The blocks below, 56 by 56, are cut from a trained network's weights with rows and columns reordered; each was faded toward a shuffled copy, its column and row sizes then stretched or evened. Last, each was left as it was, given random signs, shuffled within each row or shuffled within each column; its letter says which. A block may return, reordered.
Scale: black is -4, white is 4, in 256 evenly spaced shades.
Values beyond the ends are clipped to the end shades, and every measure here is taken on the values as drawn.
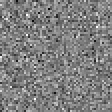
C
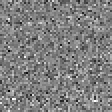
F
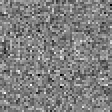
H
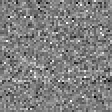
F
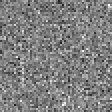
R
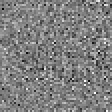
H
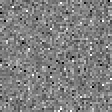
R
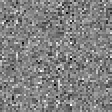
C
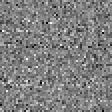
F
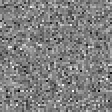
F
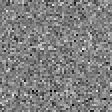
F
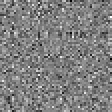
H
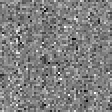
R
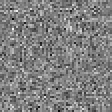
H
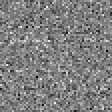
F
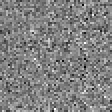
C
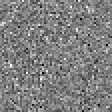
R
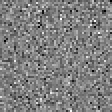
R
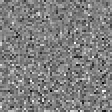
C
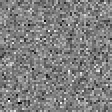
F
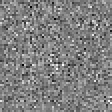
C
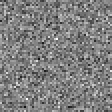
F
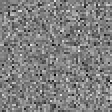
H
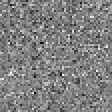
C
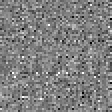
H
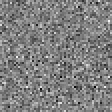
F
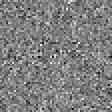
F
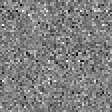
F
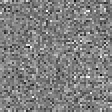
H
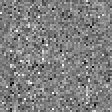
R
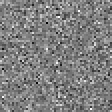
R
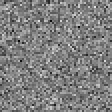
F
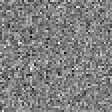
C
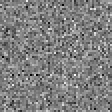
C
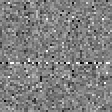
C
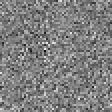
C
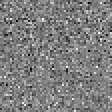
C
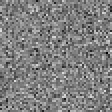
H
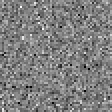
F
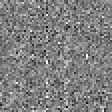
H
